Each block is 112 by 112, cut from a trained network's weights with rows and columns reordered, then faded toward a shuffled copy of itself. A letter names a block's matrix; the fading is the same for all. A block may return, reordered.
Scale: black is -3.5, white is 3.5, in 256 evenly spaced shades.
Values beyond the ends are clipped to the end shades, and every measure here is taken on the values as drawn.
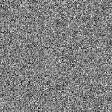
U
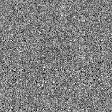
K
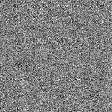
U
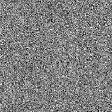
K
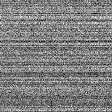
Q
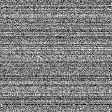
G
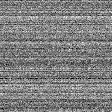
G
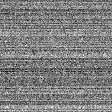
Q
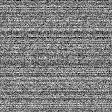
Q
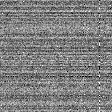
G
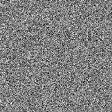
U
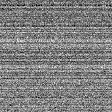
Q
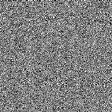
U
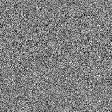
U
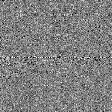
K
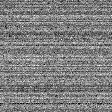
G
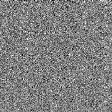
U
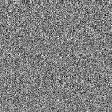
U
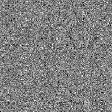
K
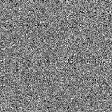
K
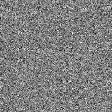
U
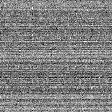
G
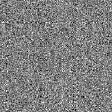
K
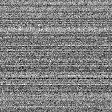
G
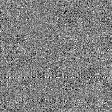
K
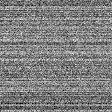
Q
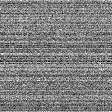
Q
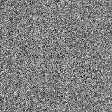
U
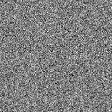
U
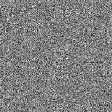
K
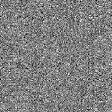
K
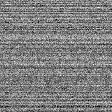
Q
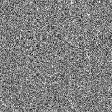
U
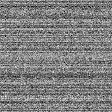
Q
